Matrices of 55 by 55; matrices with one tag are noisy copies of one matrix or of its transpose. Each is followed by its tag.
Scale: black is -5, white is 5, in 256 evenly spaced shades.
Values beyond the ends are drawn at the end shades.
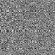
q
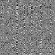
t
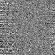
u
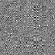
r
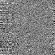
u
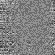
u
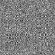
r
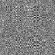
r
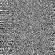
u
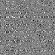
t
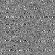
t
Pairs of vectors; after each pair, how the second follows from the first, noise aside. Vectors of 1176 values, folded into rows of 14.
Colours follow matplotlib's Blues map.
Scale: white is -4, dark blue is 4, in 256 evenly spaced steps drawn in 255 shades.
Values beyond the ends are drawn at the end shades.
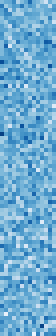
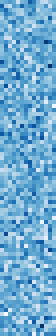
copied.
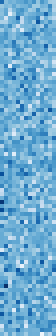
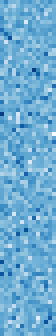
reversed, negated, partly zeroed.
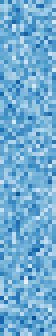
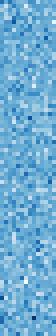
partly zeroed.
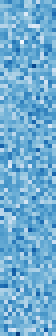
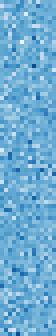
partly zeroed.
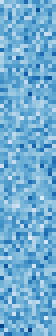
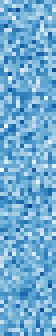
wrapped around, negated.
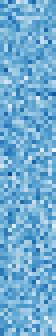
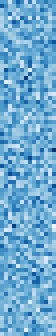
sign-scrambled.
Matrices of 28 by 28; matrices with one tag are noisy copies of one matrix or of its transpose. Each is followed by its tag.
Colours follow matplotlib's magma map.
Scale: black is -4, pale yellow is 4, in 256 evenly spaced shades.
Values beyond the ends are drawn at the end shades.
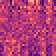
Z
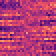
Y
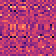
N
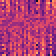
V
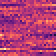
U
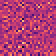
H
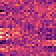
Z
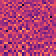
H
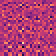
H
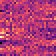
Z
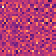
H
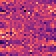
Z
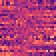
V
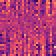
V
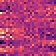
Z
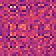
N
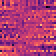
V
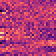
Z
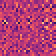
H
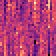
U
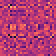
N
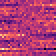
U
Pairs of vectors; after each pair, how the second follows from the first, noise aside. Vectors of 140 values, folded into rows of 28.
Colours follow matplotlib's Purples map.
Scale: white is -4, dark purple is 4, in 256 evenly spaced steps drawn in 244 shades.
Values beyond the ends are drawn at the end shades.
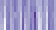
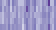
wrapped around, negated, shrunk.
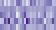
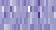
reversed, negated, partly zeroed.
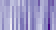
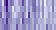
reversed.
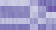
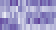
reversed.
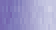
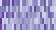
sign-scrambled.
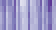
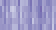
wrapped around, shrunk.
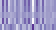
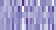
reversed.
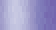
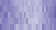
wrapped around, negated, shrunk.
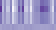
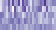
sign-scrambled.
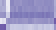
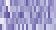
sign-scrambled.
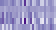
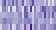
reversed.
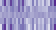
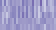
wrapped around, negated, shrunk.
